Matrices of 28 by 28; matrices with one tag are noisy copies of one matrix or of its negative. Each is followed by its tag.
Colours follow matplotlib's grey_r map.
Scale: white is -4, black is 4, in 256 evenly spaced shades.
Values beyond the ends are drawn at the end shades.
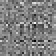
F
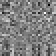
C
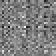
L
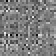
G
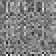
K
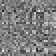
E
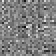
L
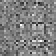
F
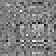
F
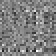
E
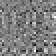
E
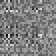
G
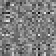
C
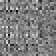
G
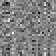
C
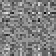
C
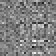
F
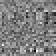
E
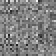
G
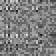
G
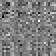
C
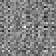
L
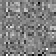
K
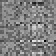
F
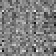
E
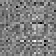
F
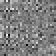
G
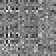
G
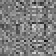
F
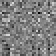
C
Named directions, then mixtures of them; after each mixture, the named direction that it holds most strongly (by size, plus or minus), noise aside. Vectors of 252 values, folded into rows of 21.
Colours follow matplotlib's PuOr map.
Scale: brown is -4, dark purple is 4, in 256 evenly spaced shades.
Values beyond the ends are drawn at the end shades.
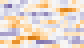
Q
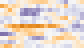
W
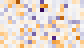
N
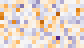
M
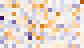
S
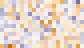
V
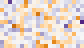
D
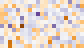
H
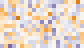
V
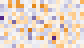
S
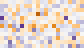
H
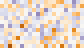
V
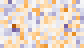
D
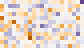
S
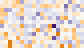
H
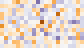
M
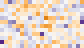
D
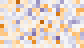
M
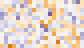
V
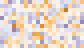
D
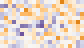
M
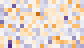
H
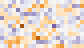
Q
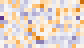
S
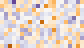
V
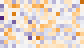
S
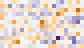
M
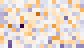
H
